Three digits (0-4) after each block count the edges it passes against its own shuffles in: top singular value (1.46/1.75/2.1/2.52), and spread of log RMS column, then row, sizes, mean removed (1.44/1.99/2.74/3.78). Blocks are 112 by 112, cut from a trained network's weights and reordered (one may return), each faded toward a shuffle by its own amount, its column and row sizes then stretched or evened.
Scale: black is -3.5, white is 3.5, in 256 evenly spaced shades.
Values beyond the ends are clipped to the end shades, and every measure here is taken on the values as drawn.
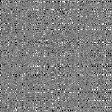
4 3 3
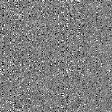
2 3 1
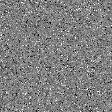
0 1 1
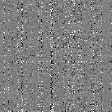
0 4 2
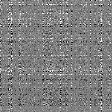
3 4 3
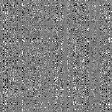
0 4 3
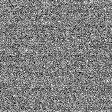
0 1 0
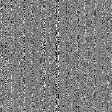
1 4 0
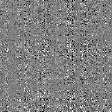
0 4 3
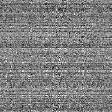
4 3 1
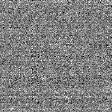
1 3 1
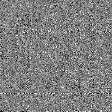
0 2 2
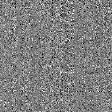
0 3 2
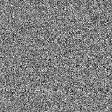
2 1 1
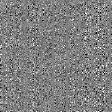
0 4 2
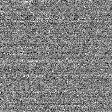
1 1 2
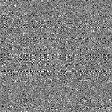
4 1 3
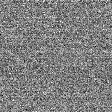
0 0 1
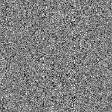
1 2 0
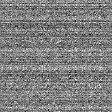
4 3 1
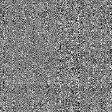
0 4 0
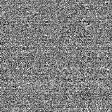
1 2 0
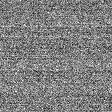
1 0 0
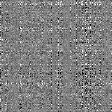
2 4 2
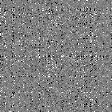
2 3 2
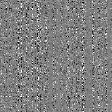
2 4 1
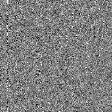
1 2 0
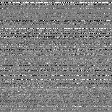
3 0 4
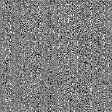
0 4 0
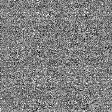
0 2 0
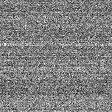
2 1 0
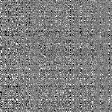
2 4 2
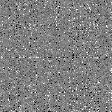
1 3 1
